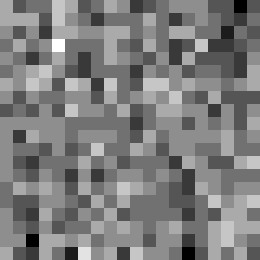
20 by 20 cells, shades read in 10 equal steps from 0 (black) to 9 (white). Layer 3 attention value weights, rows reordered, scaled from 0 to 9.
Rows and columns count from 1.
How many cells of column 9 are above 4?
13
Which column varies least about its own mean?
1
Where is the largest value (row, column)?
4, 5
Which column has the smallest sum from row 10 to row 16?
6
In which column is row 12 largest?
8
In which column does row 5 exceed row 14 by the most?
15
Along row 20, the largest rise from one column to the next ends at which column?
7
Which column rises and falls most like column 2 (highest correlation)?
16
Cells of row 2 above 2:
17
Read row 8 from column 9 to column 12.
6 4 5 6
